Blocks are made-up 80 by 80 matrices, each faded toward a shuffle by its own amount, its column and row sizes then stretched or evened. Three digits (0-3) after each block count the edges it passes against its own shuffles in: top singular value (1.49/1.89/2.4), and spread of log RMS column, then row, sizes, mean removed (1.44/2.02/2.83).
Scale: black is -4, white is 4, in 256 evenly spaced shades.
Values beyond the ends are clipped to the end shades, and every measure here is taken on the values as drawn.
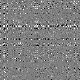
3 2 3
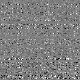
0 1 3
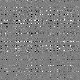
1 2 3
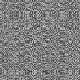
3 2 1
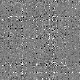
1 3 2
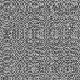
3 0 1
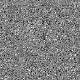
0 1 2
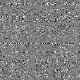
0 2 3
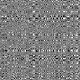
3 1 3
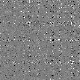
0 2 2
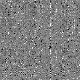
2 2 0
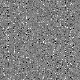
1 2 0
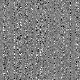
0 3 0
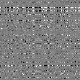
3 1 3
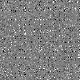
0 2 2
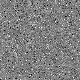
0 0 0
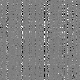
3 3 1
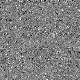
0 0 2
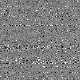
0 2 3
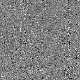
0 2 1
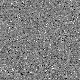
0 0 1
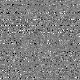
1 0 3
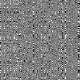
3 3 1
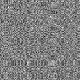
3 1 1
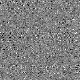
1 0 2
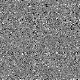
0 1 2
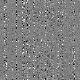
0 3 1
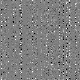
0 3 1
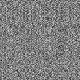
2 0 0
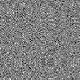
2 1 0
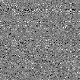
2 0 2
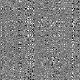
2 3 2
